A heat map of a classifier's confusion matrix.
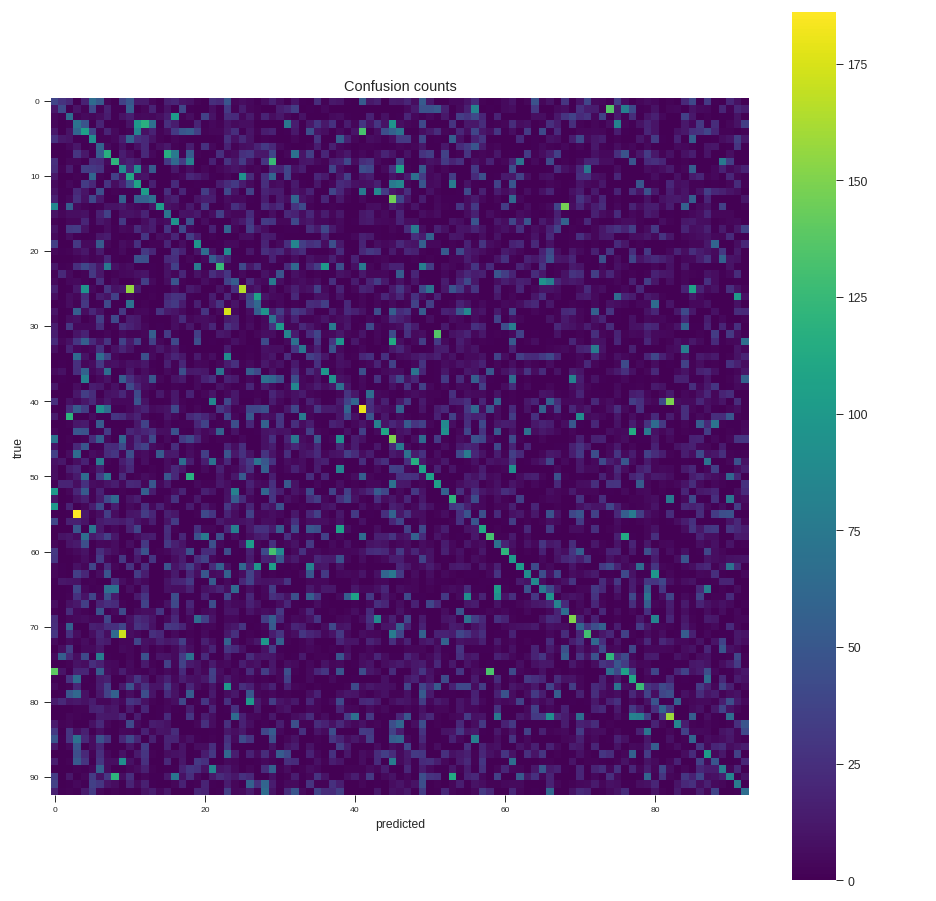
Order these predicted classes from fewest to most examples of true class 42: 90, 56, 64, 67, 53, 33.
67, 56, 64, 53, 90, 33
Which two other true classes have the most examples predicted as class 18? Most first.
50, 8
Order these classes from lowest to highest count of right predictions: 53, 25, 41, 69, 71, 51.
51, 53, 71, 69, 25, 41
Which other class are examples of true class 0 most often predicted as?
5
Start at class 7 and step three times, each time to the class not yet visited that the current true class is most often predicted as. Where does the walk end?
36
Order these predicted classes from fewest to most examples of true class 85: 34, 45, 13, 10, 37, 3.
34, 13, 37, 10, 45, 3
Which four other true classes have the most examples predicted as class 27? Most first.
26, 62, 48, 28
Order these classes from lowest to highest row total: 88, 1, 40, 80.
88, 80, 1, 40
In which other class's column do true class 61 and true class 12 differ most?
43
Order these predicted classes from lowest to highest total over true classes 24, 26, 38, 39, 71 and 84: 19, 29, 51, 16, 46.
19, 51, 46, 16, 29
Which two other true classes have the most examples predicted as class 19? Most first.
22, 69
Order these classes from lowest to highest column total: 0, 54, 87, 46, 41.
54, 87, 41, 0, 46
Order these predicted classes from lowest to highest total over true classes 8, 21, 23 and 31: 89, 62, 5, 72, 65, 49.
49, 65, 5, 72, 62, 89
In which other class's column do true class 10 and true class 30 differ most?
25
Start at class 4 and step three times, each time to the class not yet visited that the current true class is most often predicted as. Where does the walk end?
56
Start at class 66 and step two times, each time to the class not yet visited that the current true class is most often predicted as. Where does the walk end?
82
